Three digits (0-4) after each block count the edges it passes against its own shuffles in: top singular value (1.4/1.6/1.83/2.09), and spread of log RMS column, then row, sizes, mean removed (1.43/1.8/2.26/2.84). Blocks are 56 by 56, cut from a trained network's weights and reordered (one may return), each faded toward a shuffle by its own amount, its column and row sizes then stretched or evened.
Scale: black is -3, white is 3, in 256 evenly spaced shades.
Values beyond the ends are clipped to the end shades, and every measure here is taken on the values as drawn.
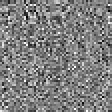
3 3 0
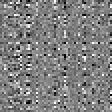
4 4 4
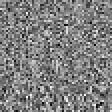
2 1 0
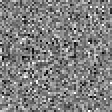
2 1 0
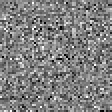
0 1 2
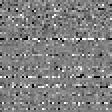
2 1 4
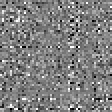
2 3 4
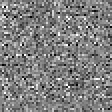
1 1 3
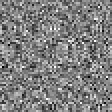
3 0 1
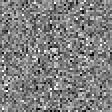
1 3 0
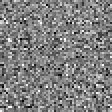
2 0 3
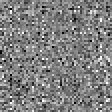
2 3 2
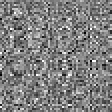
4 1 3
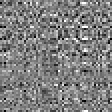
4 2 4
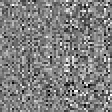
3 3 1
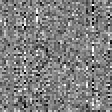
2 4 0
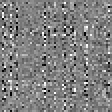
1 4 2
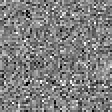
2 1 0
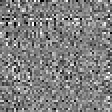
3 3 3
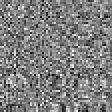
3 2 1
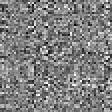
4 3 1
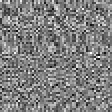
4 2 1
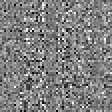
2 3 2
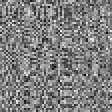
4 1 0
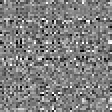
3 2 4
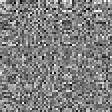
4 0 3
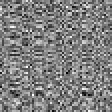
4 2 2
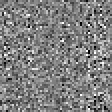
1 3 1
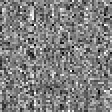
3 2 0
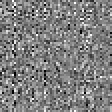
3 4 1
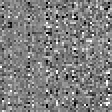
0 4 1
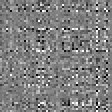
4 4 4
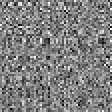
4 2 2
